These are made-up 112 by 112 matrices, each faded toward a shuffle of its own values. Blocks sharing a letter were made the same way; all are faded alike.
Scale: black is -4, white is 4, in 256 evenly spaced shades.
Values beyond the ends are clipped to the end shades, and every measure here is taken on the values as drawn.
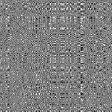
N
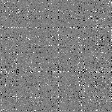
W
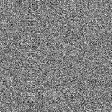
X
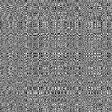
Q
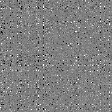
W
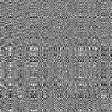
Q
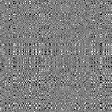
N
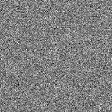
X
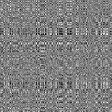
Q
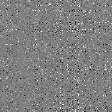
W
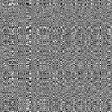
Q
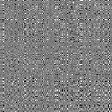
N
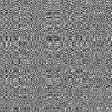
Q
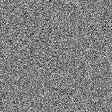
X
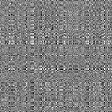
Q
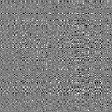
N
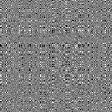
N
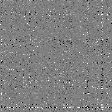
W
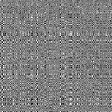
Q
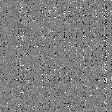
W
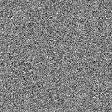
X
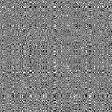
N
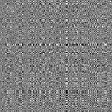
Q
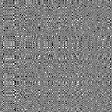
N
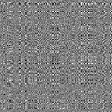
Q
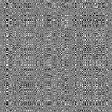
Q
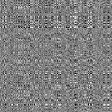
Q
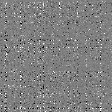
W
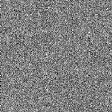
X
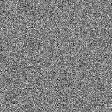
X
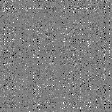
W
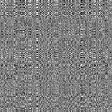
Q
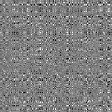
N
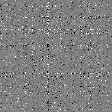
W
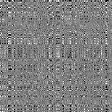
N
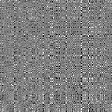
N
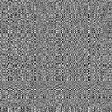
Q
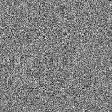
X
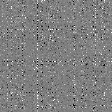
W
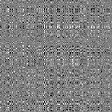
N
